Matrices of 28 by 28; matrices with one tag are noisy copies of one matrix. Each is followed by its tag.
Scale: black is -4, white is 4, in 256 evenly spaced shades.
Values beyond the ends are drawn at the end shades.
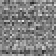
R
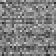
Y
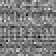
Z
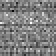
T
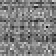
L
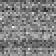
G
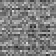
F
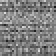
T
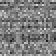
L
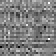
Z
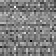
T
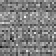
T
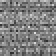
T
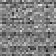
Y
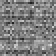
R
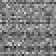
Y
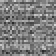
R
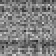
G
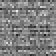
F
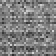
Y
